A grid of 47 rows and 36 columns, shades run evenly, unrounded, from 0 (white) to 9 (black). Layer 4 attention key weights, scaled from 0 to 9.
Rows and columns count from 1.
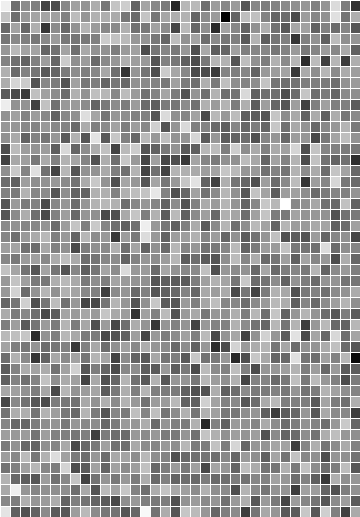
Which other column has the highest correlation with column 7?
32
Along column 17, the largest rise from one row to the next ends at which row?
12
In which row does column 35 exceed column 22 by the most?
6
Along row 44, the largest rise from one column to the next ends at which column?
9
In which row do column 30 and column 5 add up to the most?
7
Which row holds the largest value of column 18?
1
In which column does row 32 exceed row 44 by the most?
8
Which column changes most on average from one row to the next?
21
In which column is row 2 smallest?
34
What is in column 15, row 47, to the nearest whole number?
0
